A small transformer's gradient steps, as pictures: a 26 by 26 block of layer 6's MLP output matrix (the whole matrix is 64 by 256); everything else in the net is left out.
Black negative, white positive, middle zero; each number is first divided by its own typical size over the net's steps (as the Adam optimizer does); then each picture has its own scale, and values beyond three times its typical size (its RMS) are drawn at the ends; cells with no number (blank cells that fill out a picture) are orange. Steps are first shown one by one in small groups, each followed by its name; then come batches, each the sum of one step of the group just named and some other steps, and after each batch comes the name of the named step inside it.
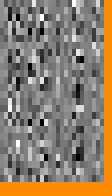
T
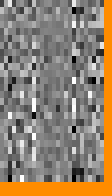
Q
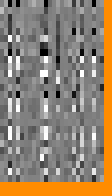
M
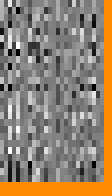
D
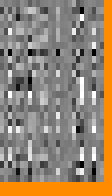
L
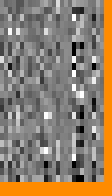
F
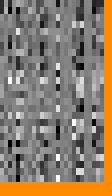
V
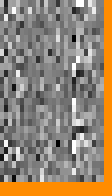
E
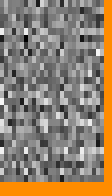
L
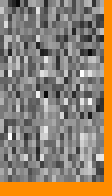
M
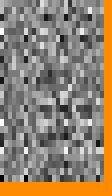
Q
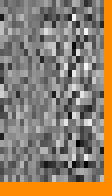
F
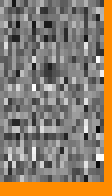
Q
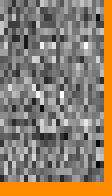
T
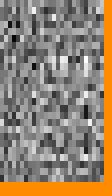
L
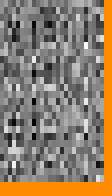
E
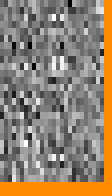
Q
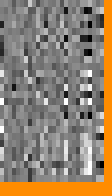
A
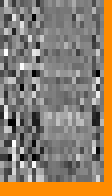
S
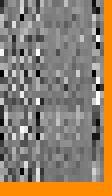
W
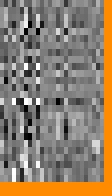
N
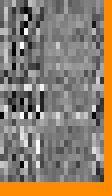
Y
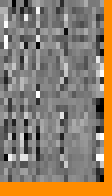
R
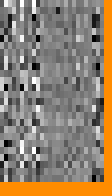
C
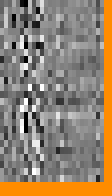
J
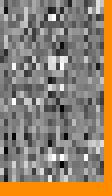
N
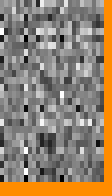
C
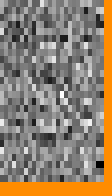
A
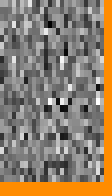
W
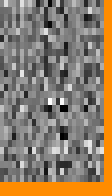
C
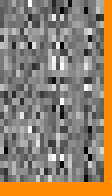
Y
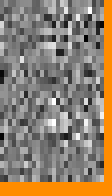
W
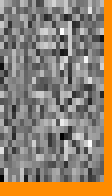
C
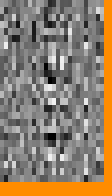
R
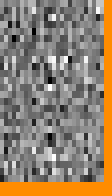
C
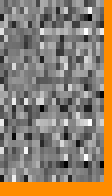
N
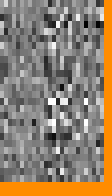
C
